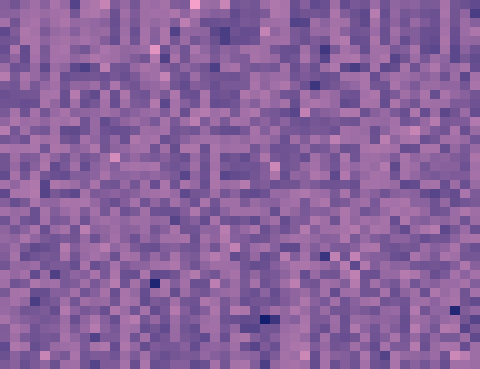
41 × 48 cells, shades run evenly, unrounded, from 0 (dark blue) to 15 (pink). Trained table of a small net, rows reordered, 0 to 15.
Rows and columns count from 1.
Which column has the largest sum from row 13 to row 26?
39
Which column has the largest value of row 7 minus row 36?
27
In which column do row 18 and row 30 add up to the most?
12
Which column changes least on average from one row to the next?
13
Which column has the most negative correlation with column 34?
48
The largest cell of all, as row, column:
1, 20
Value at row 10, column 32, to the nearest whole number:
3
